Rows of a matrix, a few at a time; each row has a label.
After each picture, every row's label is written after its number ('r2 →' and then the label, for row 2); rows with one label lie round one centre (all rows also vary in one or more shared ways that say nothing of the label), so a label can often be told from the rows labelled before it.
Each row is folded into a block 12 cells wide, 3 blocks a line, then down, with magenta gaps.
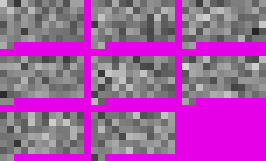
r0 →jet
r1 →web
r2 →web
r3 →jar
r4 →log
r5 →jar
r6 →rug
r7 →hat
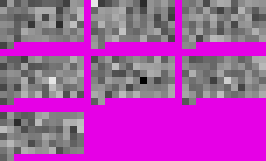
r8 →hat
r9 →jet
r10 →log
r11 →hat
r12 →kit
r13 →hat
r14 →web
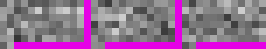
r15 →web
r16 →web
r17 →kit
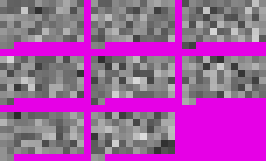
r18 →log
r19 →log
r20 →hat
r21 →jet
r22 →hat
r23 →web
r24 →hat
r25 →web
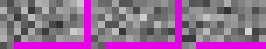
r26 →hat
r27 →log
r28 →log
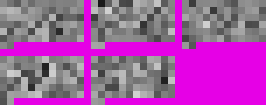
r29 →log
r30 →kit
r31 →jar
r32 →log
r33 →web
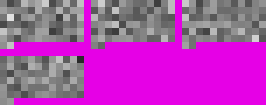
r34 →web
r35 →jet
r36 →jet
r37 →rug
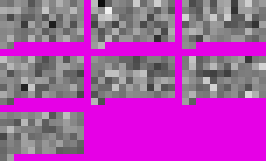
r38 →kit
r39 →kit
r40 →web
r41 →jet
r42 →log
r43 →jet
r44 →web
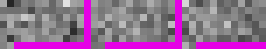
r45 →web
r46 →log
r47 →jet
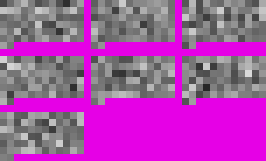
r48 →jar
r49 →rug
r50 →web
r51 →jet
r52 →kit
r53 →web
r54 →jet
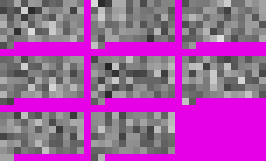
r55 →hat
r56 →jet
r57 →log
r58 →hat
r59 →web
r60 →jar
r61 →web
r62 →web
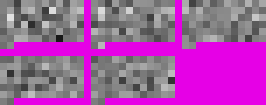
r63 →jet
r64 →web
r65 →kit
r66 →kit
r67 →hat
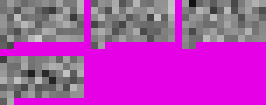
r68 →log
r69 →web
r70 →hat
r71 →kit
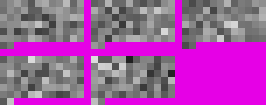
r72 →kit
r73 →jar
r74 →hat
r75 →rug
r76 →jet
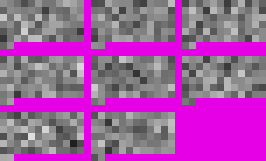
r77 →log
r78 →jar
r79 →rug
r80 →web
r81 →rug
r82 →log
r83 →web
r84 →web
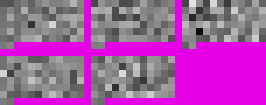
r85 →hat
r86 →kit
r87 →rug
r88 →web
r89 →jar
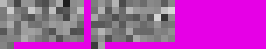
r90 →jet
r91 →web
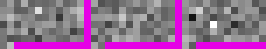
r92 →web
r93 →log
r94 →kit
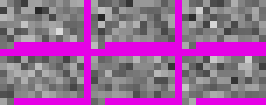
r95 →jet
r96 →kit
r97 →kit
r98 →jar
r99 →kit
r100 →rug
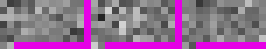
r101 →web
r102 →kit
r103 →log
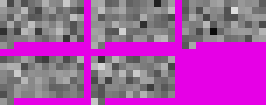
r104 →kit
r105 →jet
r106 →rug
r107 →jar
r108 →jar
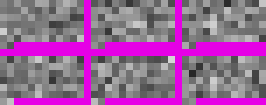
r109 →log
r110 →hat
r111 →jar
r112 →rug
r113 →jar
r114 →web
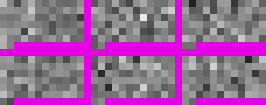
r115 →jet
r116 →log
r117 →hat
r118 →jet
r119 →rug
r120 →jet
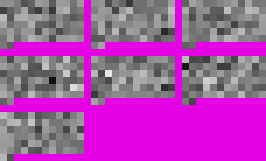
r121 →log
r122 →web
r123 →kit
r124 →kit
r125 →log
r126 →log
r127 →jet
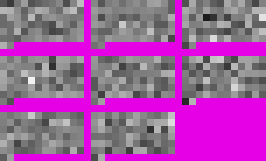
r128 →jar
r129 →kit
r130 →kit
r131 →log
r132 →kit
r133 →rug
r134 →rug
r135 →web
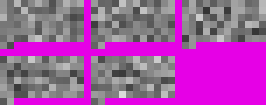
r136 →log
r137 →jet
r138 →log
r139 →rug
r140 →kit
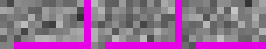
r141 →jar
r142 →jet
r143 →jar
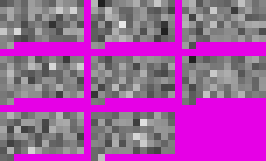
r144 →rug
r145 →kit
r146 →log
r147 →jet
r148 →log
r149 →hat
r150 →log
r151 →rug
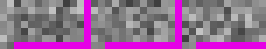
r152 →jet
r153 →hat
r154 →log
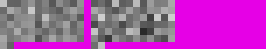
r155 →jet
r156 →web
